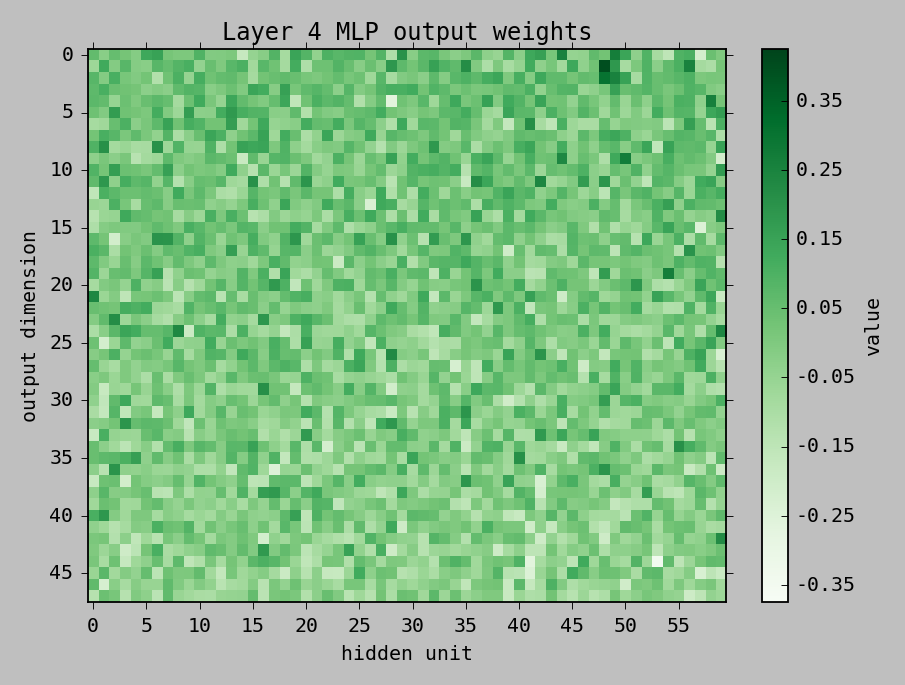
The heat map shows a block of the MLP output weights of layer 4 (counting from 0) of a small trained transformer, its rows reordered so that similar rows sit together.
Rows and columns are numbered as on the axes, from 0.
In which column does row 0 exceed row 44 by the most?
41
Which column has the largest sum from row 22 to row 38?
14
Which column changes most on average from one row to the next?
28
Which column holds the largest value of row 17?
56
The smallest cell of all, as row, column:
44, 53
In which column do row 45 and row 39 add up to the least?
23
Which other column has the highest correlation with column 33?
54
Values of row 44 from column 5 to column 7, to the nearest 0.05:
-0.05 0.05 -0.1
